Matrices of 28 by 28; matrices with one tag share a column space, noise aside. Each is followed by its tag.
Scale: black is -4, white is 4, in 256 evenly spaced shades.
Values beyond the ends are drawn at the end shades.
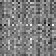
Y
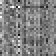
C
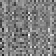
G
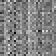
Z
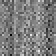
G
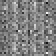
Z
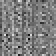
G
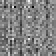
C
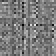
Y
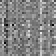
Y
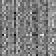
G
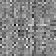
Y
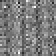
C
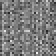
Z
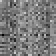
G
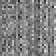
C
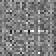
Z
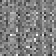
G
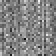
G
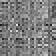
Y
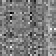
G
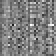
Y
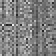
Y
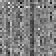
C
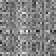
Z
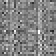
Z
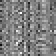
Z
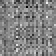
C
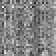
C
